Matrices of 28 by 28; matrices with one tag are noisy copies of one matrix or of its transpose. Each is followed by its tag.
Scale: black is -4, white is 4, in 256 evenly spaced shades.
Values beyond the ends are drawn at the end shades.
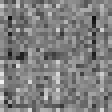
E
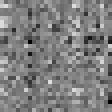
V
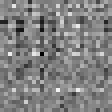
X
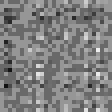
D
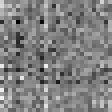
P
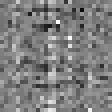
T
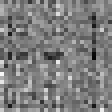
E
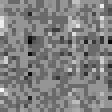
V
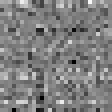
V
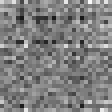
P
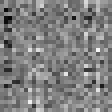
D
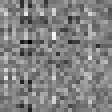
X
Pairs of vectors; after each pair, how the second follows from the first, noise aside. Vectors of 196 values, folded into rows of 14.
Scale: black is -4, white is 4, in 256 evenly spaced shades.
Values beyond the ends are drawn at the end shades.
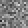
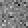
negated, partly zeroed.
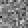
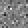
wrapped around, negated, partly zeroed.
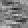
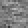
negated, shrunk.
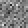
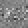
negated, partly zeroed.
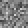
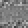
negated, partly zeroed.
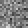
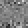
negated, partly zeroed.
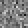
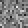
copied.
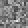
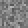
reversed, shrunk.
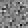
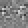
negated, partly zeroed.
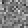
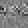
negated, partly zeroed.
